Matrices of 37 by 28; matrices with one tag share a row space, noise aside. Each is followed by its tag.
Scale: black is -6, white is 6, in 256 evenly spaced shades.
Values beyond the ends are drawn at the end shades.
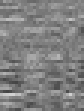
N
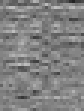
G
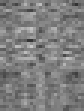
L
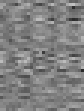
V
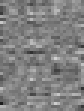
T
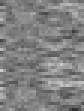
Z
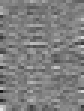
T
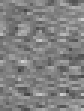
V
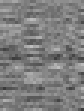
N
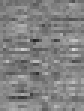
G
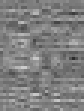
G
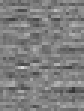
G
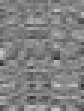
T
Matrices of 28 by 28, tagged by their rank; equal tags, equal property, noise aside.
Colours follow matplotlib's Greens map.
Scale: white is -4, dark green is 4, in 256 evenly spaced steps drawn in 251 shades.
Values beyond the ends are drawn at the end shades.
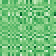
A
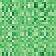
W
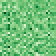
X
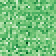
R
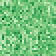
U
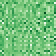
W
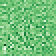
X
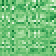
W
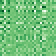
A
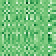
A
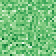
R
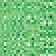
W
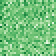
U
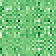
W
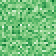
R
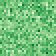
U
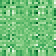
A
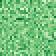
U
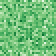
U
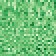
R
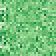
R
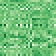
X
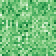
R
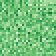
U
